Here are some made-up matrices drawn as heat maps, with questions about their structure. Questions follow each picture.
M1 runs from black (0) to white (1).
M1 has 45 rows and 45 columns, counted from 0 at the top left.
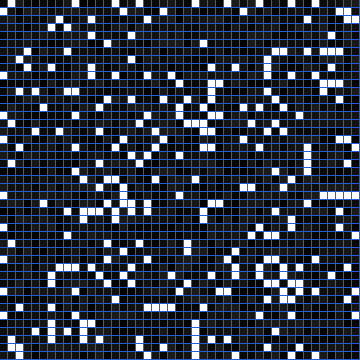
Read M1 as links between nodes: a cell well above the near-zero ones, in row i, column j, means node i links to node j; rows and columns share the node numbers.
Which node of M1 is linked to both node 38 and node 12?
node 20
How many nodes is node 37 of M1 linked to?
5
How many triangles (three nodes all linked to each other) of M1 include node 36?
6
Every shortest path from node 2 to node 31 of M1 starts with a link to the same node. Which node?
node 44
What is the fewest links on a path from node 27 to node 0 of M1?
2
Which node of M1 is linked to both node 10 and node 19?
node 22
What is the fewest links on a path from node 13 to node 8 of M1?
3
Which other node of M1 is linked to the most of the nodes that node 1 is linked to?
node 17
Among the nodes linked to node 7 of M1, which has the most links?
node 33
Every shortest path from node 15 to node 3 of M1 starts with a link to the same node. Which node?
node 34
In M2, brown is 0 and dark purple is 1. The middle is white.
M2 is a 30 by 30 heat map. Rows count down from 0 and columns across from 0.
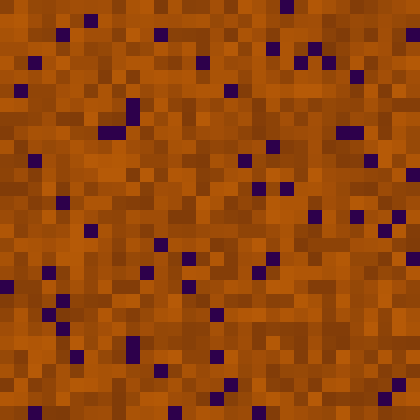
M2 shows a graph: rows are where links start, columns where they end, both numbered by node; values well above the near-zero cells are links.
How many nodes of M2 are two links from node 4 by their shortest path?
2
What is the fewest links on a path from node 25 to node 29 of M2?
6
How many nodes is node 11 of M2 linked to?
3
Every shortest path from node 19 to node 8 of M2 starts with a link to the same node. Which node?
node 3
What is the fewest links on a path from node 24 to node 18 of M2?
7
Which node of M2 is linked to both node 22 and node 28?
node 15
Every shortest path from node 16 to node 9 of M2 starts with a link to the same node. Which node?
node 27
